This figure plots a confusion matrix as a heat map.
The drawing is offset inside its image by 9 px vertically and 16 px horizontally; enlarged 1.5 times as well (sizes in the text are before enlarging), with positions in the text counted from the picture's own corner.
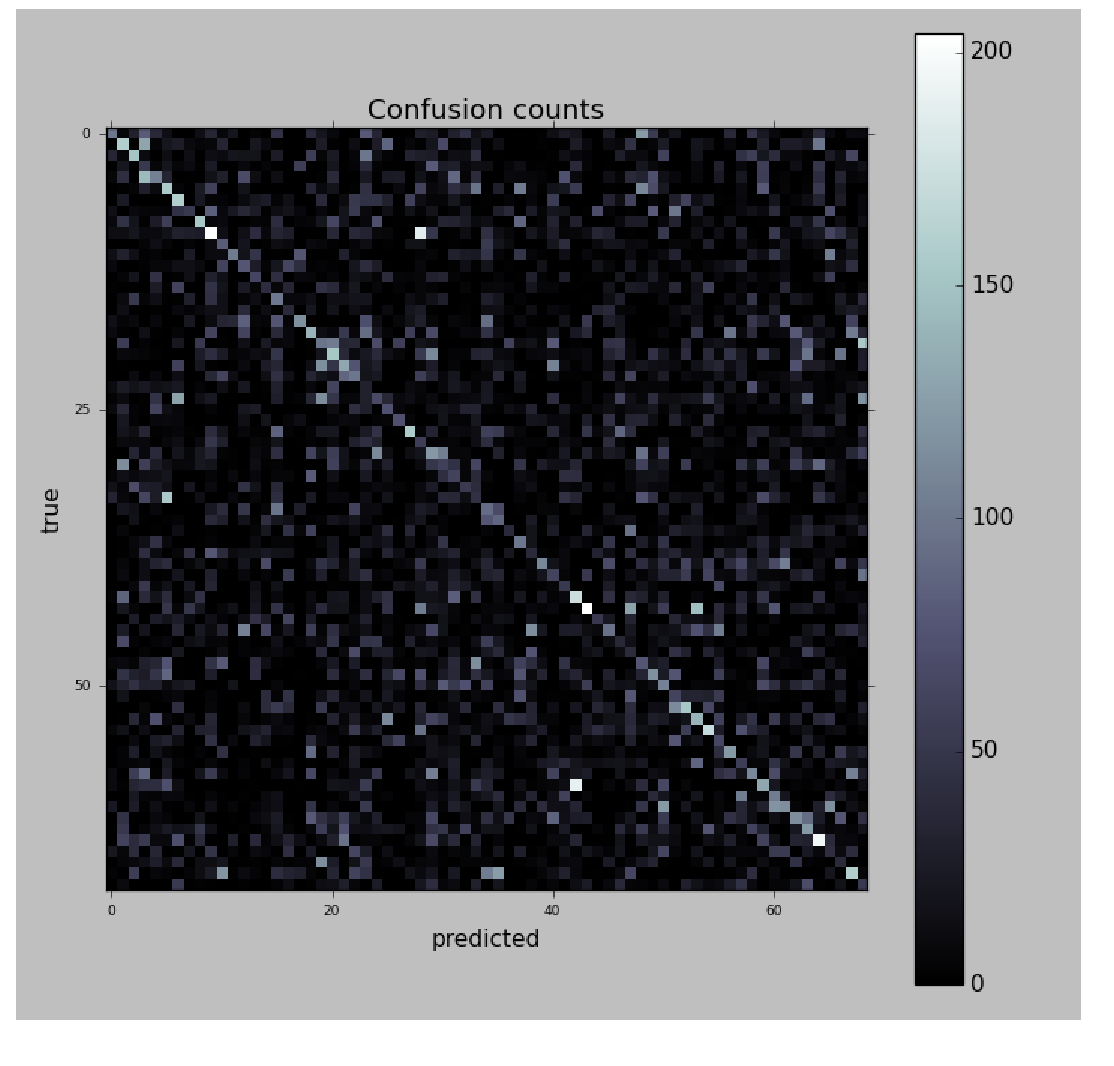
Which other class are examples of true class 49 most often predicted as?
5
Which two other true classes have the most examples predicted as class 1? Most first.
30, 42
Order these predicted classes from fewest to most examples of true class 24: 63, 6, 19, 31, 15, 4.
31, 15, 4, 63, 19, 6
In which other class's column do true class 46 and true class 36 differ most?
47
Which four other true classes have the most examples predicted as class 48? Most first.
0, 5, 29, 33
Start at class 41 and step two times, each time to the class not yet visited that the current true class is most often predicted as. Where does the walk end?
51
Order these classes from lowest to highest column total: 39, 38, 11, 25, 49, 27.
11, 39, 27, 38, 25, 49
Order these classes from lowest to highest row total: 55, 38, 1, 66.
66, 55, 38, 1
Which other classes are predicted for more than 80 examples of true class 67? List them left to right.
10, 34, 35
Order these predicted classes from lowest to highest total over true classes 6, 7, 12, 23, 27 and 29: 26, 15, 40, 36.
26, 36, 40, 15
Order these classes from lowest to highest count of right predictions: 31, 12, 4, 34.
31, 12, 34, 4
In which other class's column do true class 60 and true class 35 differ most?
57
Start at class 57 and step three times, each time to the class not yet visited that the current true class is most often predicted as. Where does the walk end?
4
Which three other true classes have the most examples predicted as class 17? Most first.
11, 3, 12
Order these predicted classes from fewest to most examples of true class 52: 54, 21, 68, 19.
21, 68, 19, 54
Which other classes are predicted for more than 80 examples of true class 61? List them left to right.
50, 60, 65
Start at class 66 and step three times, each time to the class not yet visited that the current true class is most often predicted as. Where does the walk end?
63
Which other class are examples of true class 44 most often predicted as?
16
